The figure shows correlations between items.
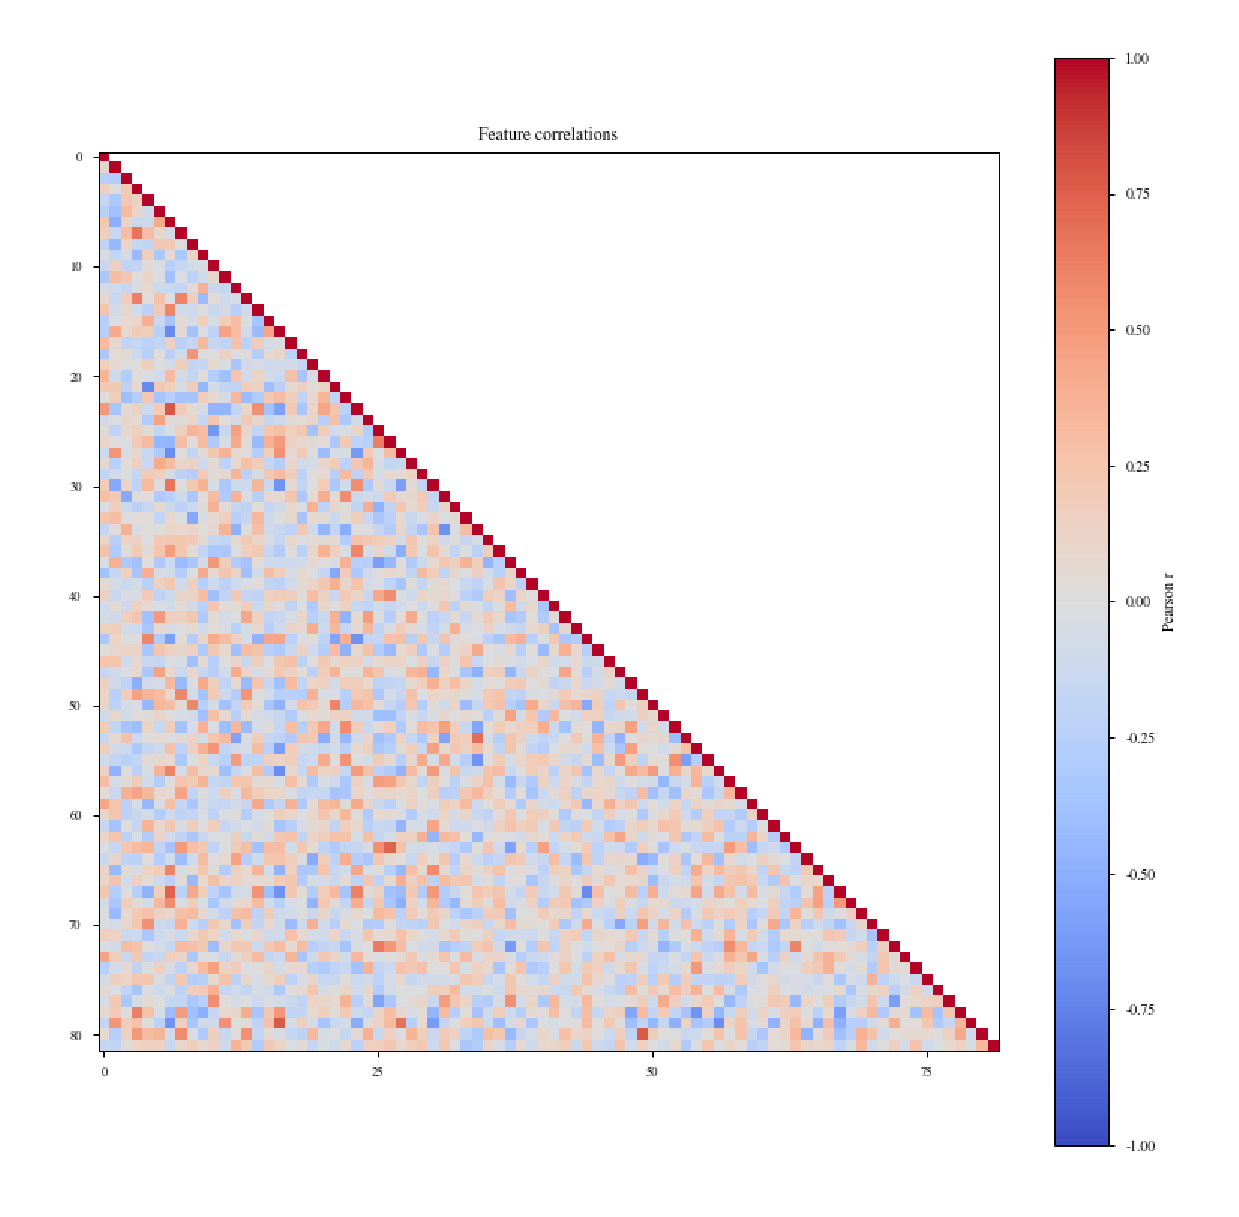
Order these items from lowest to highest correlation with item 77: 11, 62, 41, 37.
11, 62, 41, 37
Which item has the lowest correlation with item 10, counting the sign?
25
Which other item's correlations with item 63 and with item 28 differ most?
26
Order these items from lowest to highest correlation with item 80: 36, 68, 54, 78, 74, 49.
68, 54, 74, 36, 78, 49
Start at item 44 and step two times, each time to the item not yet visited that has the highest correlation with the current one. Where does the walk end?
70
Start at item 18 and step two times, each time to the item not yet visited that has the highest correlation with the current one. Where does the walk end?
50
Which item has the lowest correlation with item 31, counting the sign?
34
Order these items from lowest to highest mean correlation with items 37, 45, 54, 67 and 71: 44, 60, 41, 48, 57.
44, 60, 41, 57, 48
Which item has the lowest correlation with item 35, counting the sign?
37
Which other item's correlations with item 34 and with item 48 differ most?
52
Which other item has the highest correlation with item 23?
6
